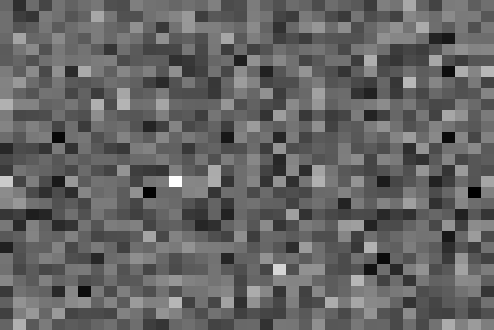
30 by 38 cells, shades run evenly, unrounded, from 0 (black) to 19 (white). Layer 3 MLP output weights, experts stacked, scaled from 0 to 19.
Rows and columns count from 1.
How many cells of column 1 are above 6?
23
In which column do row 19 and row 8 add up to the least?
27
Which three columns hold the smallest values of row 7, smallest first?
35, 21, 6
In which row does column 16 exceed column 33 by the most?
15
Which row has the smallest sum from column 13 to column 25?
20
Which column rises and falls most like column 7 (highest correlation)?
38
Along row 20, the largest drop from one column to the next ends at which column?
24
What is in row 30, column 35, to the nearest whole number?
13
